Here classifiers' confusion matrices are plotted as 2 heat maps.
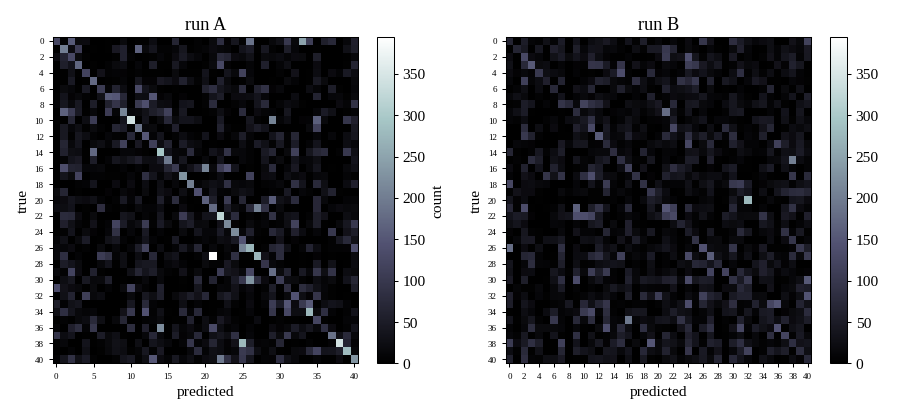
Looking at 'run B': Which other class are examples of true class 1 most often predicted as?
21
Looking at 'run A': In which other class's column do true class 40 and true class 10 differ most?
29
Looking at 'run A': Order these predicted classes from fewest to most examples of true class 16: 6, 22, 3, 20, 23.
6, 3, 22, 23, 20
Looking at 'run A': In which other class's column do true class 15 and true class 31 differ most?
0
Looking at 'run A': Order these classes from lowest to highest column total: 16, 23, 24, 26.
16, 24, 23, 26
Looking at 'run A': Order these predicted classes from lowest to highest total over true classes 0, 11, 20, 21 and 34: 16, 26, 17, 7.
7, 17, 16, 26
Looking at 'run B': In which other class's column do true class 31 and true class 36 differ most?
13
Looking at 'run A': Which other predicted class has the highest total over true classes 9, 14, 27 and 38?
21
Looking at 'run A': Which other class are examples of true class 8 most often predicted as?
12
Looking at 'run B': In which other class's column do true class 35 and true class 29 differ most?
16
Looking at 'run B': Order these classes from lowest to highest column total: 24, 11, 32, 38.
32, 38, 11, 24
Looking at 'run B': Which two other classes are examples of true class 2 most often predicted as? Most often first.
24, 21
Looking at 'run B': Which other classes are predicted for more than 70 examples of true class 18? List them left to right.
0, 13, 30, 31
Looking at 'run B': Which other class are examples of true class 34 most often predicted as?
11
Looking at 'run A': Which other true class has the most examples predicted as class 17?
22
